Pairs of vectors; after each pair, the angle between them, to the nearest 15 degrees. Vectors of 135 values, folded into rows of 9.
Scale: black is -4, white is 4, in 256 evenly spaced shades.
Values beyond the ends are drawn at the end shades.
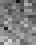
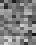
60 degrees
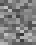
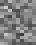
15 degrees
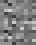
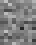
150 degrees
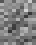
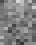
60 degrees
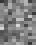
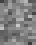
15 degrees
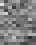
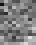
165 degrees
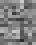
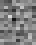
75 degrees
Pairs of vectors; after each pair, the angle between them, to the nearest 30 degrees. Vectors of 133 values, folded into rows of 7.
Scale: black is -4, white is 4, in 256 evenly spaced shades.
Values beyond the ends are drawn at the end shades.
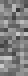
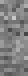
120 degrees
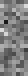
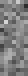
150 degrees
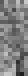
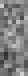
120 degrees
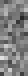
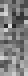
60 degrees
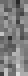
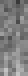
30 degrees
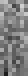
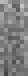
30 degrees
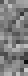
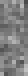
90 degrees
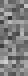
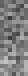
30 degrees
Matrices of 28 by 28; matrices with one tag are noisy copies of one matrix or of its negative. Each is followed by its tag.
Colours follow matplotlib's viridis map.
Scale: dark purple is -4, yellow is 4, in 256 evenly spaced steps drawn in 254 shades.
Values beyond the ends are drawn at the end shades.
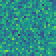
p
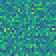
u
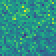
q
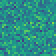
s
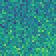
q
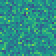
u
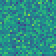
s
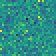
s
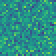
p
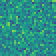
p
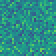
p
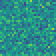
u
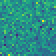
q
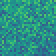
q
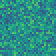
s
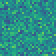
s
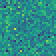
s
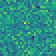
s
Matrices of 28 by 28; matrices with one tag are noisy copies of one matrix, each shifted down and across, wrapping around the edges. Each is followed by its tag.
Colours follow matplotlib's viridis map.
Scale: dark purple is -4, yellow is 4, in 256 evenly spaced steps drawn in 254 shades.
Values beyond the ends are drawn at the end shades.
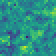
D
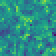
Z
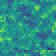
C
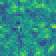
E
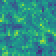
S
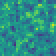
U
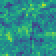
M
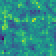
S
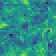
M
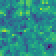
E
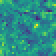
C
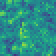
C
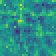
S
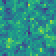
U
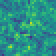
C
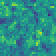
E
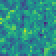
U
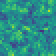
E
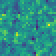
U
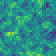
D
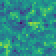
D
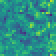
C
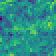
M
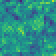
M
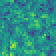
E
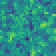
U
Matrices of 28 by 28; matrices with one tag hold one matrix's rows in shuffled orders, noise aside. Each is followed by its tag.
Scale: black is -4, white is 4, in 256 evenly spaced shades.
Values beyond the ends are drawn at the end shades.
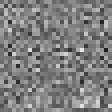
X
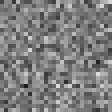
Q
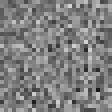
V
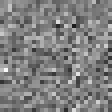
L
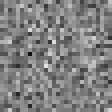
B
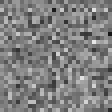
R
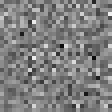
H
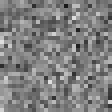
L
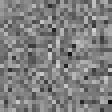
R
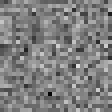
L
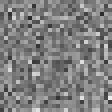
X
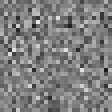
X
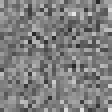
H
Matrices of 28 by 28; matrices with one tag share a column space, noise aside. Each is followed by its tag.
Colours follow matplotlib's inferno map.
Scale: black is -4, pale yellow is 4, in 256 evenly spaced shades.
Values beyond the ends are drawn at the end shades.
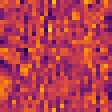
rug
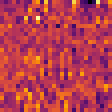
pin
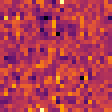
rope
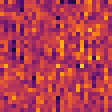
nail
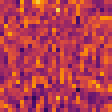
pin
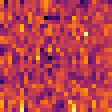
pin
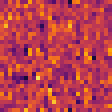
rope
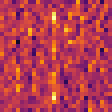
rug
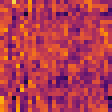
nail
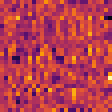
rope
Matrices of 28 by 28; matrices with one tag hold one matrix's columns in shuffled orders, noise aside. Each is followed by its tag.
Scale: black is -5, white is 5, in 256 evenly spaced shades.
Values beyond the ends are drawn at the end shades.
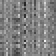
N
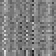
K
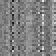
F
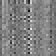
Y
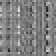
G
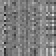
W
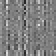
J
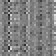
F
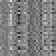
F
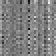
Y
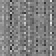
F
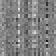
N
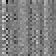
Y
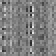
G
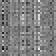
F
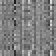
J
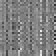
K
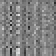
W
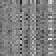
Y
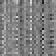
Y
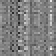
F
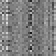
F
